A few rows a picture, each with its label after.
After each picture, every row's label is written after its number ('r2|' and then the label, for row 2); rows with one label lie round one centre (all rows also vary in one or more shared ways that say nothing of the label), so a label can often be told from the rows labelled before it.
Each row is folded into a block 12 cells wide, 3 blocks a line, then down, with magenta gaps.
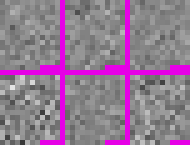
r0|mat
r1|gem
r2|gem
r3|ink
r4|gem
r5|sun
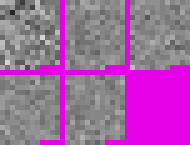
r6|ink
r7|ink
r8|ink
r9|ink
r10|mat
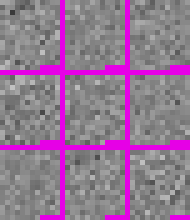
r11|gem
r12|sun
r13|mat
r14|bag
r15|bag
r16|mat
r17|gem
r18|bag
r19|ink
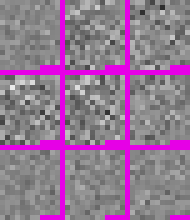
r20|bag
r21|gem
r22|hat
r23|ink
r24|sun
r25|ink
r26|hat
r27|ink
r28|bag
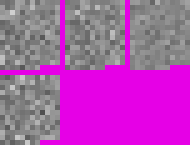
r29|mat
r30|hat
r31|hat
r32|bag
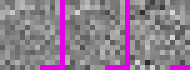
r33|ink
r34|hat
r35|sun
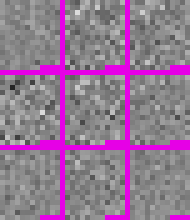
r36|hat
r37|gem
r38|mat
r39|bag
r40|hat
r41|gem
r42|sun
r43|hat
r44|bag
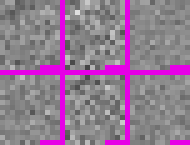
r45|sun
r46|bag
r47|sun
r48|gem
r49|bag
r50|ink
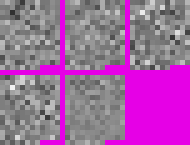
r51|ink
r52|sun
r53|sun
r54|hat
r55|bag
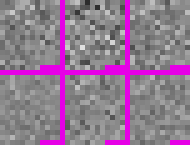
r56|hat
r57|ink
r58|sun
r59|sun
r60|hat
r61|gem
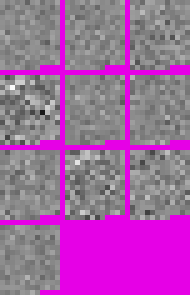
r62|gem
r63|bag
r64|gem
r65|hat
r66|sun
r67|hat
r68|mat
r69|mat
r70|ink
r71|bag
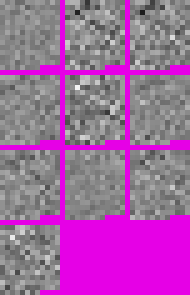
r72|hat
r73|mat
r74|bag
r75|mat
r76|hat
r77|gem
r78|gem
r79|sun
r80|mat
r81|sun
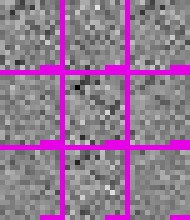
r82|ink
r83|gem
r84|hat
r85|mat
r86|gem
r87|ink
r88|ink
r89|ink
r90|bag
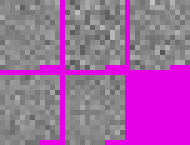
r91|gem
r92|bag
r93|bag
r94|mat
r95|bag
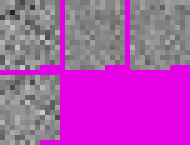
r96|ink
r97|ink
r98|gem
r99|bag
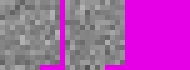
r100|sun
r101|mat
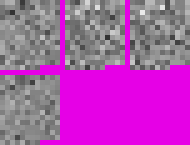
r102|mat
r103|gem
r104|mat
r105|gem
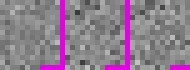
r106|sun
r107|gem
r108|hat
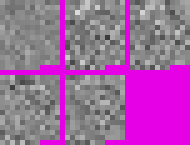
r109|bag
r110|sun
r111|hat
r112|gem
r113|ink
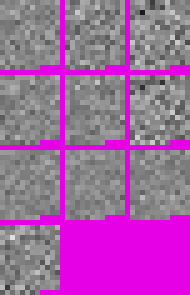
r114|gem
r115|mat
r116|mat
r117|mat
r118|gem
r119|bag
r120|sun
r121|ink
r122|gem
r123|sun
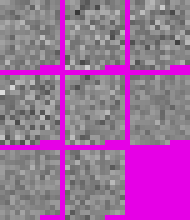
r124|ink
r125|sun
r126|gem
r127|gem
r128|hat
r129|mat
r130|sun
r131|bag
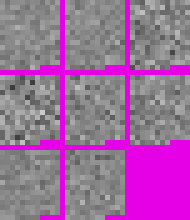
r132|gem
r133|ink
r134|bag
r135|ink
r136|mat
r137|gem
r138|gem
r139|hat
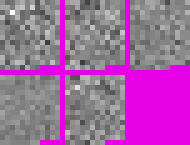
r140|sun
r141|sun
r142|sun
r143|sun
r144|bag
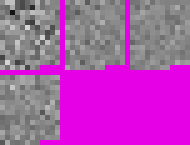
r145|gem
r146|hat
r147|bag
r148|sun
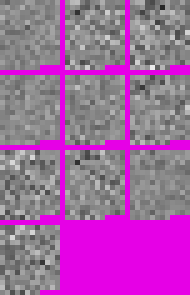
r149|ink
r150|sun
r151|bag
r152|bag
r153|ink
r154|gem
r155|mat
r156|mat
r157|ink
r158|gem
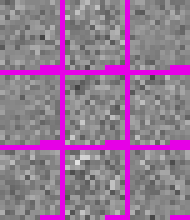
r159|hat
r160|gem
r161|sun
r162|mat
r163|bag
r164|mat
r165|gem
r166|hat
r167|hat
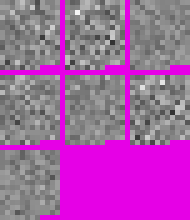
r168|sun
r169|bag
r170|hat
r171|gem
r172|bag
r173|mat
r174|gem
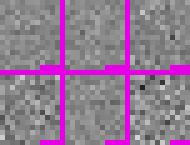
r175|mat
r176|mat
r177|sun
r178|gem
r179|mat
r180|hat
